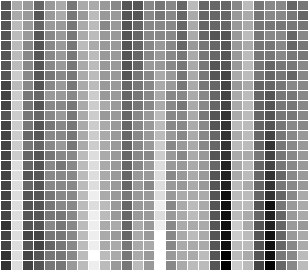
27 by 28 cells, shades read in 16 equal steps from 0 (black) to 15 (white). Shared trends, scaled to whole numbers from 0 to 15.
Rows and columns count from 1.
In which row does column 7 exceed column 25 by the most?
27
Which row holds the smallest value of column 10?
3
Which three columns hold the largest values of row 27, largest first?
15, 9, 2
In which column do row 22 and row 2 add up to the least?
21
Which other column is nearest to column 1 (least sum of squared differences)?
4
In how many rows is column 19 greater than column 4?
25
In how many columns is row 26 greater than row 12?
15
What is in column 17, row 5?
6
